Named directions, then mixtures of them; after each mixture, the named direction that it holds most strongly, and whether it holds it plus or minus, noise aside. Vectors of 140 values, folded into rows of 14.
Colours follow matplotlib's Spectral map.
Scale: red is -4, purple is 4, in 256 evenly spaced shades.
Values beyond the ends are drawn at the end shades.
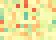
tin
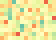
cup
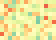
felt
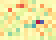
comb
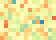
cup, plus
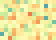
felt, minus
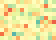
felt, plus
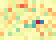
comb, plus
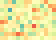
cup, plus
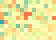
tin, minus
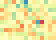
tin, minus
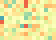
tin, plus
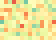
tin, minus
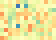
tin, minus
